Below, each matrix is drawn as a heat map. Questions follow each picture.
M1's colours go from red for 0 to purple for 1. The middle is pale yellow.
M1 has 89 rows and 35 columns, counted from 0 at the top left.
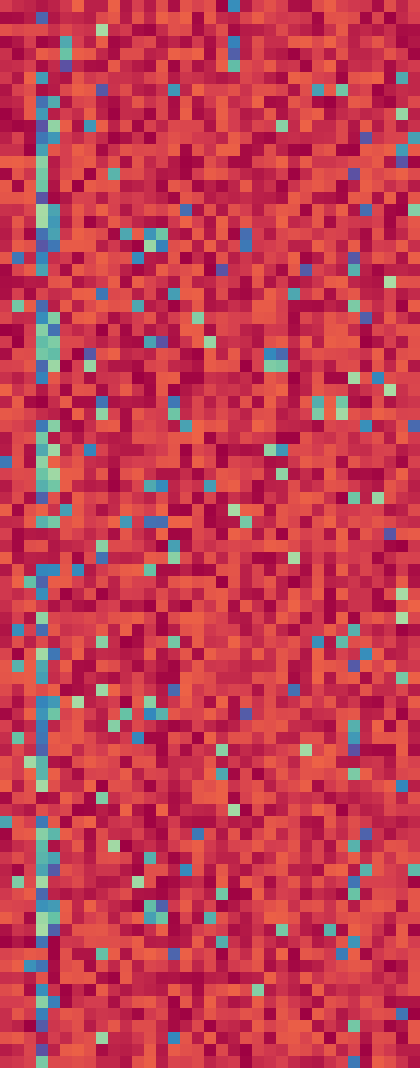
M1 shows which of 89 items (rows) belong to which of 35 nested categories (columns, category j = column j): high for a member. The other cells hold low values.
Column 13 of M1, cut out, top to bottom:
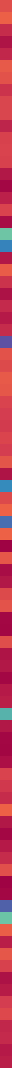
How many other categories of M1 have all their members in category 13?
3
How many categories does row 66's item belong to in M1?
1
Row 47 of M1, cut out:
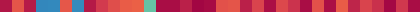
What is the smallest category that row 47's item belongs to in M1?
6
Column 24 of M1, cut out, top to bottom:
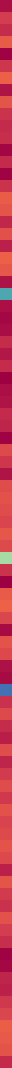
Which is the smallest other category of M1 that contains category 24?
14
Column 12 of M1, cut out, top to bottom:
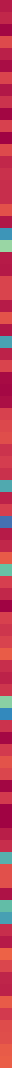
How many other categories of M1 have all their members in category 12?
5
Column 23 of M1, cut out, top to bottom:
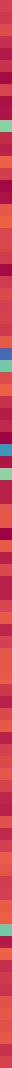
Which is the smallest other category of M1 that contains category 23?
4
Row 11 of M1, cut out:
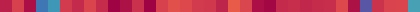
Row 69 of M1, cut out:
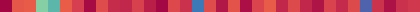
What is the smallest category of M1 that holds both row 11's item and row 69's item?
30
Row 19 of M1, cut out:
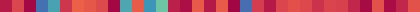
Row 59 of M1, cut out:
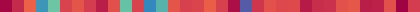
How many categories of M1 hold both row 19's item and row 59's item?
6
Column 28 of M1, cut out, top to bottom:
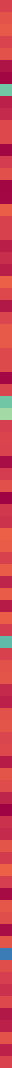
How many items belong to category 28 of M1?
5
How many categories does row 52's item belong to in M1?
3
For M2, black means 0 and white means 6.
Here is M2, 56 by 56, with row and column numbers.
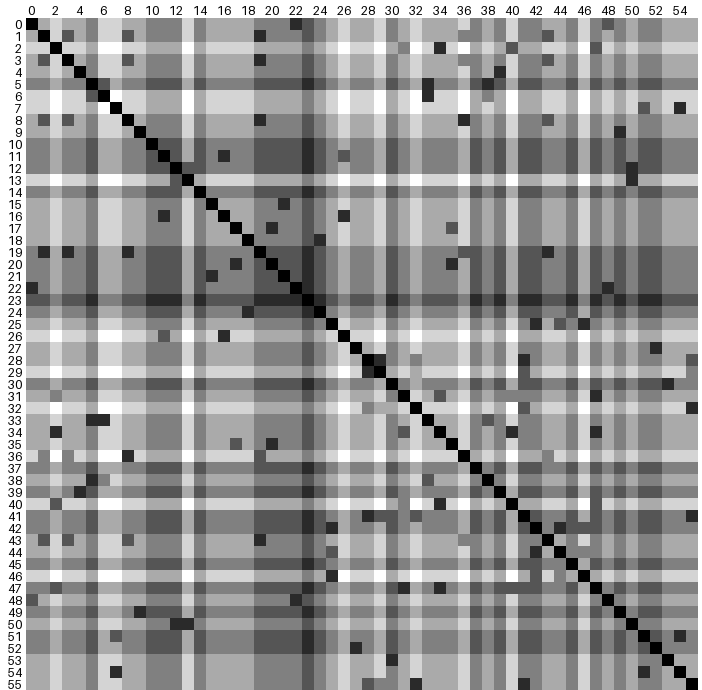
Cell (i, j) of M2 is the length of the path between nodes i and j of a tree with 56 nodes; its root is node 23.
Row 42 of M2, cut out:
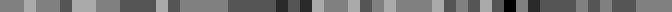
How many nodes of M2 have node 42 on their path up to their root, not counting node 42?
3
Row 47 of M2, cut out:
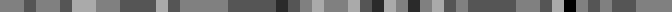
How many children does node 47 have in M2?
2
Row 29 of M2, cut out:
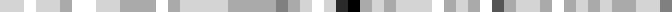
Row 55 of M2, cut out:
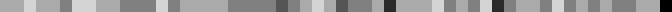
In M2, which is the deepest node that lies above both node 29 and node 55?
41
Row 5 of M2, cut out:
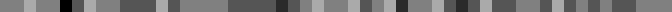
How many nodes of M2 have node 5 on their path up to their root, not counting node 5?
3
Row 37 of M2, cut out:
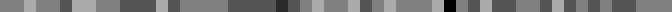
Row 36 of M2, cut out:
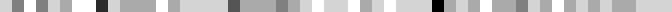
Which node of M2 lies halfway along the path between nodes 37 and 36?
19
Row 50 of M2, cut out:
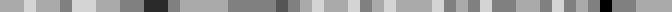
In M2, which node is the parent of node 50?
12
